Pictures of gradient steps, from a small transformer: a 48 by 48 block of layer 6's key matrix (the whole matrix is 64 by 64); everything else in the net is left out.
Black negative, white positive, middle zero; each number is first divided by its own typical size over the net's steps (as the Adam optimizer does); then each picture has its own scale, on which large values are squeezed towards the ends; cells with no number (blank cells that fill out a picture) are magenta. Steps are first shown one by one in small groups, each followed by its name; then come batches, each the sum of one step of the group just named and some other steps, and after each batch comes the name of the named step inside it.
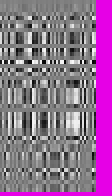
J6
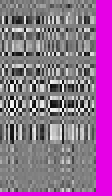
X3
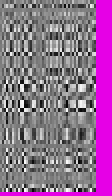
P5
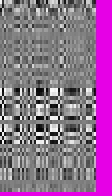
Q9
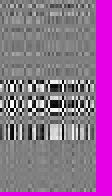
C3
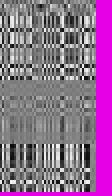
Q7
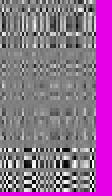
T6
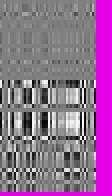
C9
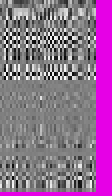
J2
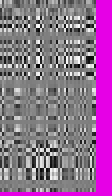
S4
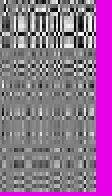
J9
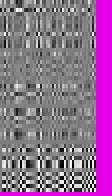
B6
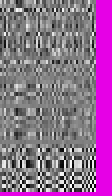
B6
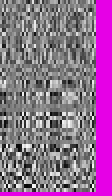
T6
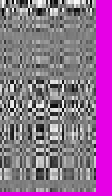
C3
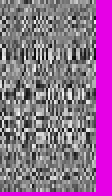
C9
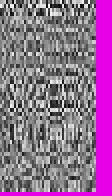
C3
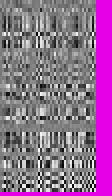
B6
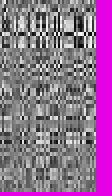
J9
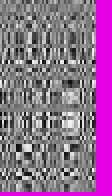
J6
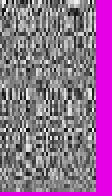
J9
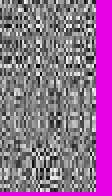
S4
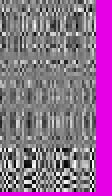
T6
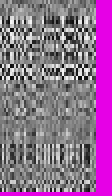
Q7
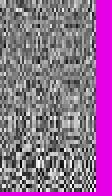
B6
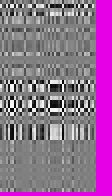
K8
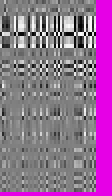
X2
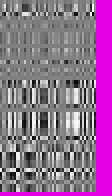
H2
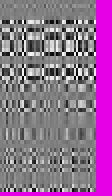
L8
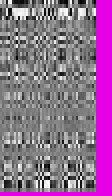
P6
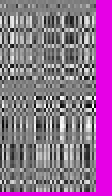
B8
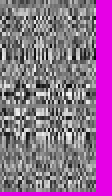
P6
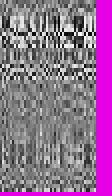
X2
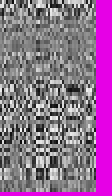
K8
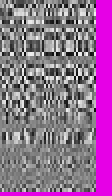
L8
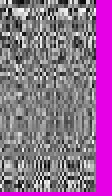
P6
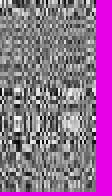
H2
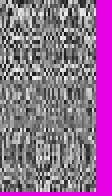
P6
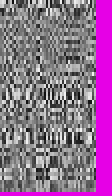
K8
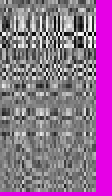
X2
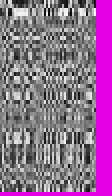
P6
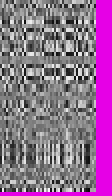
L8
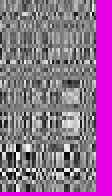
H2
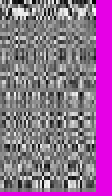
P6
